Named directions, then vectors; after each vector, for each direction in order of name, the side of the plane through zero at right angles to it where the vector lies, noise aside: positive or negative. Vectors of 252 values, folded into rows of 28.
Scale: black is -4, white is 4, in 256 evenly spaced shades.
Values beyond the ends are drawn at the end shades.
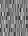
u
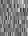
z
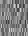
negative, negative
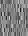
positive, positive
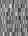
positive, negative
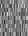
negative, positive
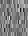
positive, positive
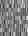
negative, positive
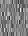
negative, negative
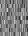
positive, negative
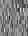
negative, negative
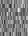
negative, positive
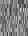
negative, negative
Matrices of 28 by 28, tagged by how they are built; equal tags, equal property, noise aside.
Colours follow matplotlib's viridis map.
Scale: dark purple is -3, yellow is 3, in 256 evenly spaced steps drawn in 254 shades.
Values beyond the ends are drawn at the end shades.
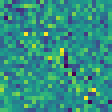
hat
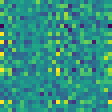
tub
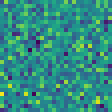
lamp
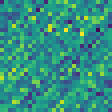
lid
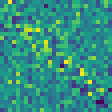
hat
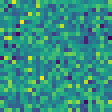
lamp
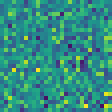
tub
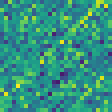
lid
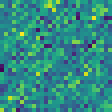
lid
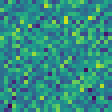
lid
